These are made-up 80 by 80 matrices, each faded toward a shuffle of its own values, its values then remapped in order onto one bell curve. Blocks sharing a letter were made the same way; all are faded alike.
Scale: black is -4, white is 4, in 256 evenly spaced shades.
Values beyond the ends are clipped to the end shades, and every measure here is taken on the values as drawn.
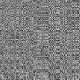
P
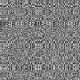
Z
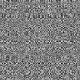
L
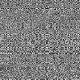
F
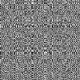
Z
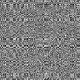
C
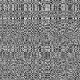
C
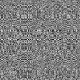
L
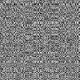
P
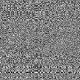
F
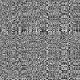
Z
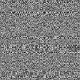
F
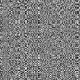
P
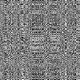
L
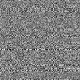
F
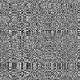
Z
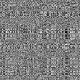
F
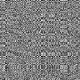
L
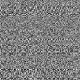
F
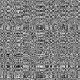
C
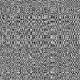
C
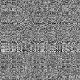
F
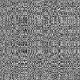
Z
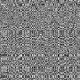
C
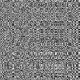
P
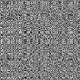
P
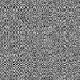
P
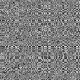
C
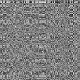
Z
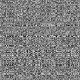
F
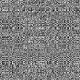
L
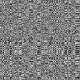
P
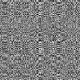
P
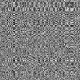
C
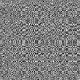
C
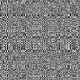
Z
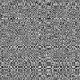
C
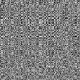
L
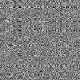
F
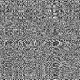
F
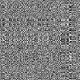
Z
